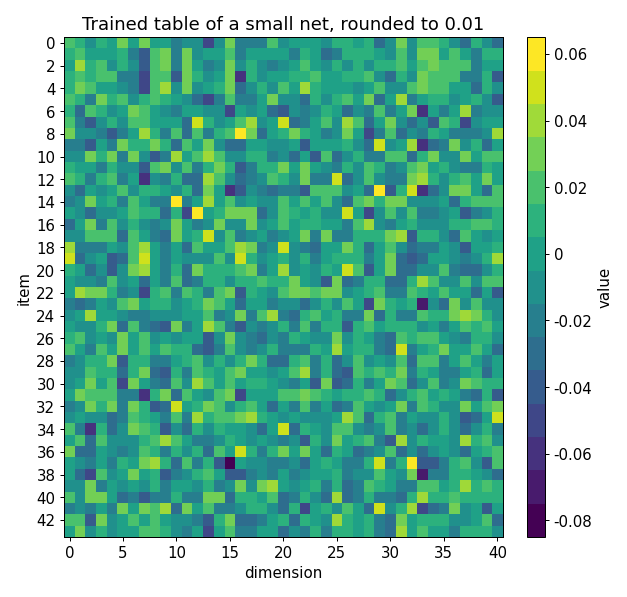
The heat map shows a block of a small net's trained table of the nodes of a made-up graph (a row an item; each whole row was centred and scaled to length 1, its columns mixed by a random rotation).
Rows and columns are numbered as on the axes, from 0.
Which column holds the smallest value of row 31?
7
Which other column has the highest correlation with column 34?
33
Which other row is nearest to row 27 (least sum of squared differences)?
5
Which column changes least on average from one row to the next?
27
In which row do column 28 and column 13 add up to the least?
8
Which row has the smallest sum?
38
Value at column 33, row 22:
0.01
